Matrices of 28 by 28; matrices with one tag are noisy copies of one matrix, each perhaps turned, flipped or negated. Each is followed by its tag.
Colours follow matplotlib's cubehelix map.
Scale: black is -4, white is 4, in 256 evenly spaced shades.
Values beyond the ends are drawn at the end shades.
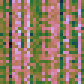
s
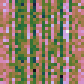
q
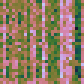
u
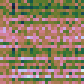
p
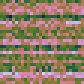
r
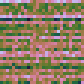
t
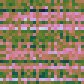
s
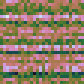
r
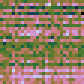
p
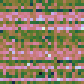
s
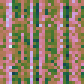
r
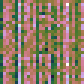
t
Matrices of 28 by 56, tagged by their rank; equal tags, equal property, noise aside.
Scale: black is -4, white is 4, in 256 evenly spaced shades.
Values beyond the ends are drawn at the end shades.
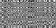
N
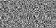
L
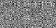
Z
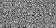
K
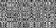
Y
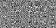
L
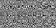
Y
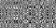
N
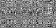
L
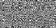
K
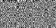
Z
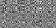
N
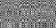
N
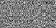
K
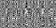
Y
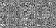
Z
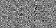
Z
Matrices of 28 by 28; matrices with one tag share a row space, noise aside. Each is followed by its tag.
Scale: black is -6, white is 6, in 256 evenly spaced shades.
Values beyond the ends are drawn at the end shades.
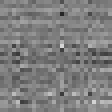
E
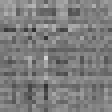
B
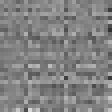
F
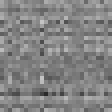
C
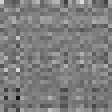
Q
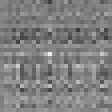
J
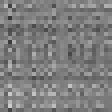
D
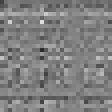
C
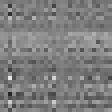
D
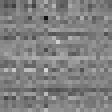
B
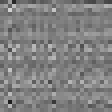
D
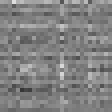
E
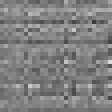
F
